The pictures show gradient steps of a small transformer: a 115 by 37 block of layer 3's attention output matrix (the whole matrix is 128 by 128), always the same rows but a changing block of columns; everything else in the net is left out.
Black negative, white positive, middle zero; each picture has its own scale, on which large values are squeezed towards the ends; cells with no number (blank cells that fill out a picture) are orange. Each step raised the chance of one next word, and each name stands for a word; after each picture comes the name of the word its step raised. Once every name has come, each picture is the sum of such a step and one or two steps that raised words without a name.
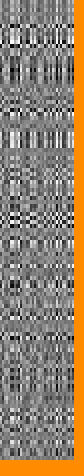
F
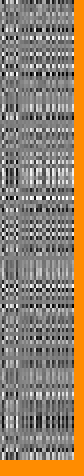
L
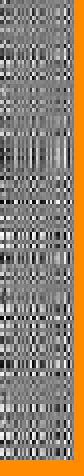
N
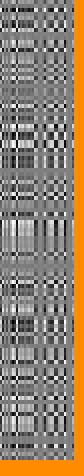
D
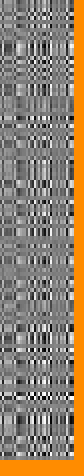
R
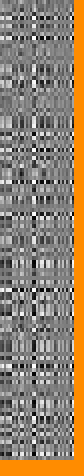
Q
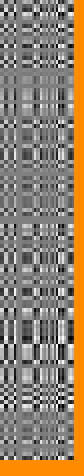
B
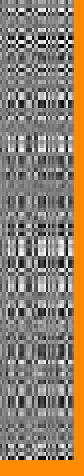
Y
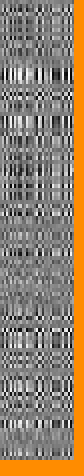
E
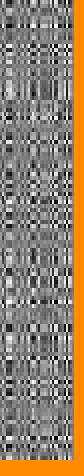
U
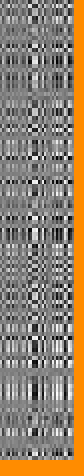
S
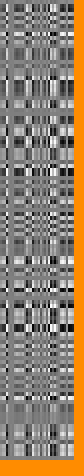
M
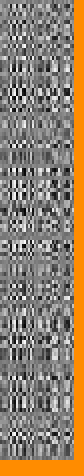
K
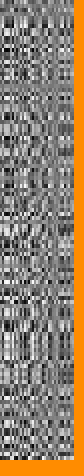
U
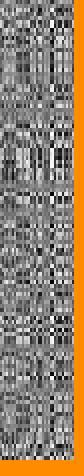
D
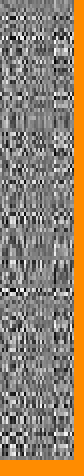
Q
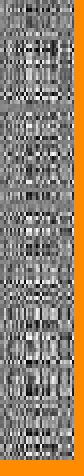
S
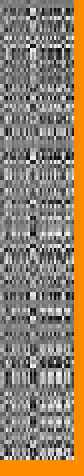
N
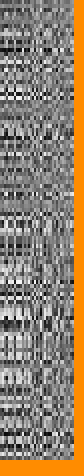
D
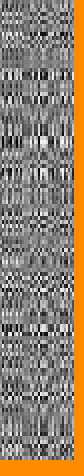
M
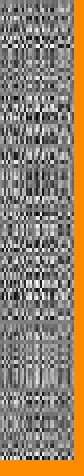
F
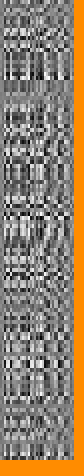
S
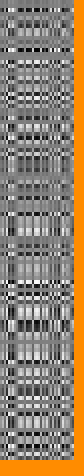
D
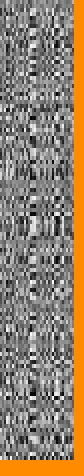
R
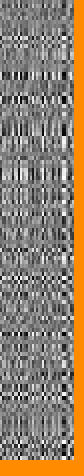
N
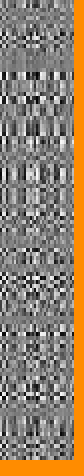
M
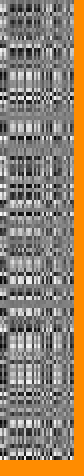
E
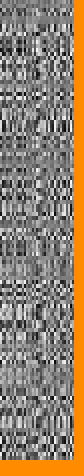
L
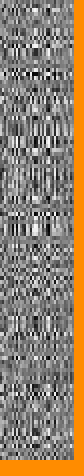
E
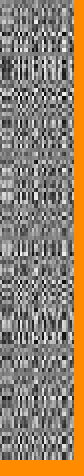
K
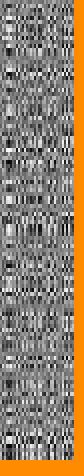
Q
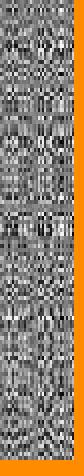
N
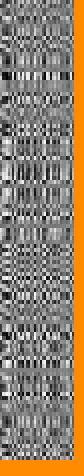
S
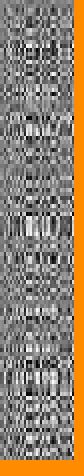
N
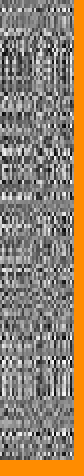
S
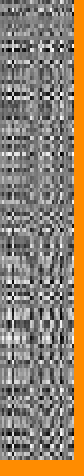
B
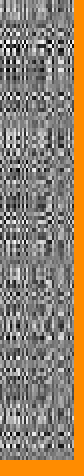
F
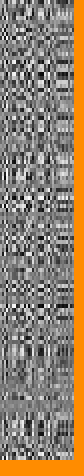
L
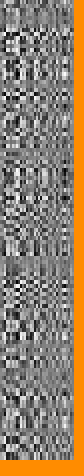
L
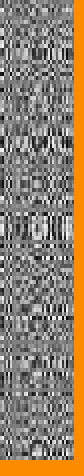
N
